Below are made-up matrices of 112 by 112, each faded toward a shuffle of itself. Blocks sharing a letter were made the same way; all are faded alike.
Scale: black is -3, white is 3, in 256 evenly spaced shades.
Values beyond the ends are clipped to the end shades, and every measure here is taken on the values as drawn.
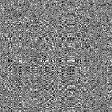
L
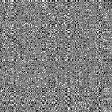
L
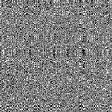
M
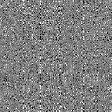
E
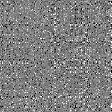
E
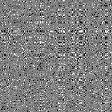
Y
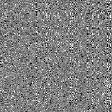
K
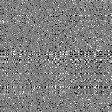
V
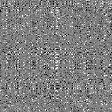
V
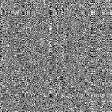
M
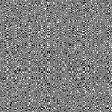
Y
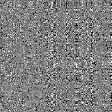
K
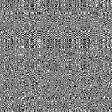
Y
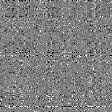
V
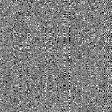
K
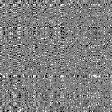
Y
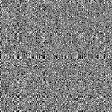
M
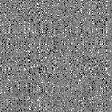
E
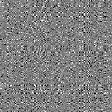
Y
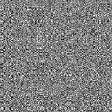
M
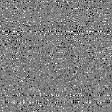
V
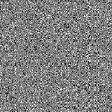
K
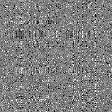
E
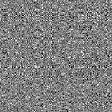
M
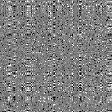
Y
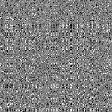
L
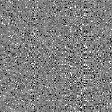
E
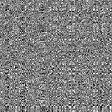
M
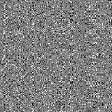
E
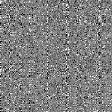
K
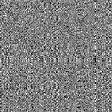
M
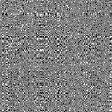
Y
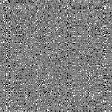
E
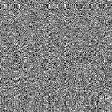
M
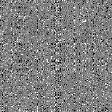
E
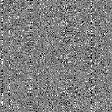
K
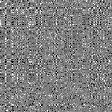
Y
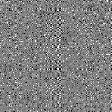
Y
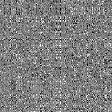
K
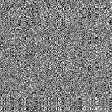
M
